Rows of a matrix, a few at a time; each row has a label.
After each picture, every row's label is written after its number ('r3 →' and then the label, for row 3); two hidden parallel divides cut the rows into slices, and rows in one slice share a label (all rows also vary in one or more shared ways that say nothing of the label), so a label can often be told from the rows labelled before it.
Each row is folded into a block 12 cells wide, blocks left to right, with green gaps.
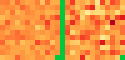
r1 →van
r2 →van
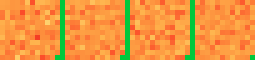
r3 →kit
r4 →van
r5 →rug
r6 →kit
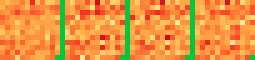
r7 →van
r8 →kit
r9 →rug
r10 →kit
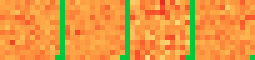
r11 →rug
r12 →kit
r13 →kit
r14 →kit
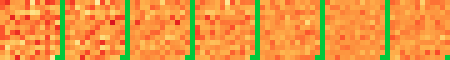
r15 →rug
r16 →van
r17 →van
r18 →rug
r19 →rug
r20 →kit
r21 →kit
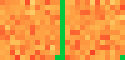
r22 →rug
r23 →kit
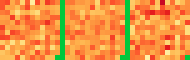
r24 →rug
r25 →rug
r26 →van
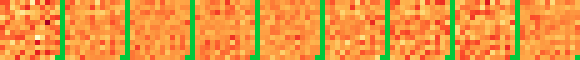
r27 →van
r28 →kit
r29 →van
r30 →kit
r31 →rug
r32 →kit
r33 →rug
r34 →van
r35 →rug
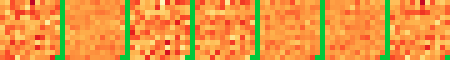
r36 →kit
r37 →kit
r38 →rug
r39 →rug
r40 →kit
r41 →kit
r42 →van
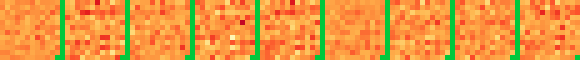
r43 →rug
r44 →kit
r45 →van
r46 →van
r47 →van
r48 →kit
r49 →kit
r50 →kit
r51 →kit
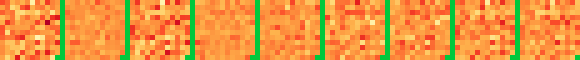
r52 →van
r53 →kit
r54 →kit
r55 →kit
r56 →kit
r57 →rug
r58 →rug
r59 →kit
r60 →kit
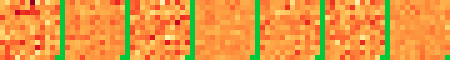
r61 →van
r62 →kit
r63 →van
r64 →kit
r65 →kit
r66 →van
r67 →kit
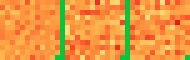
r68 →rug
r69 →van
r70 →kit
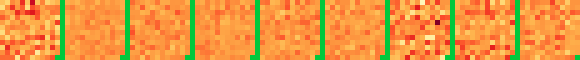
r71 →van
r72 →kit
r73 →rug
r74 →kit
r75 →kit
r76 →van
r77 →van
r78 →van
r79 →rug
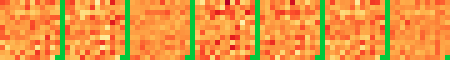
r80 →rug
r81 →kit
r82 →kit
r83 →kit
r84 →kit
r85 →rug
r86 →rug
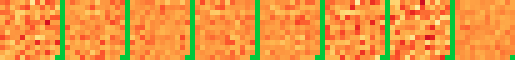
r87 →van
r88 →kit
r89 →van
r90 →kit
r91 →kit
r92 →rug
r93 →rug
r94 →kit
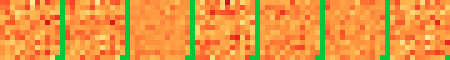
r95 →kit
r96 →kit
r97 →kit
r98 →van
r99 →kit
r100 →rug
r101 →van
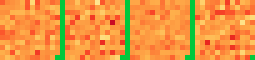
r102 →rug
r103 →van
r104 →kit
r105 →rug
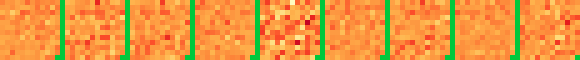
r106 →rug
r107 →kit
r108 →van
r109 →rug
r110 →van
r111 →van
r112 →kit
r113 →kit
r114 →kit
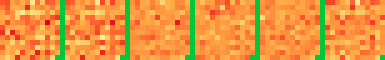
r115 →kit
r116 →kit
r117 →van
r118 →kit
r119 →van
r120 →rug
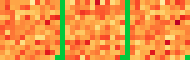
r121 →van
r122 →van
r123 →van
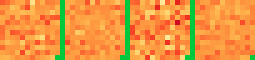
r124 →kit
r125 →van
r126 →kit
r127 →van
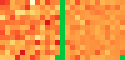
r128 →kit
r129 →van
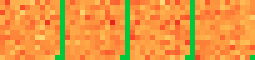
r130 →van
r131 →kit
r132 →kit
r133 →kit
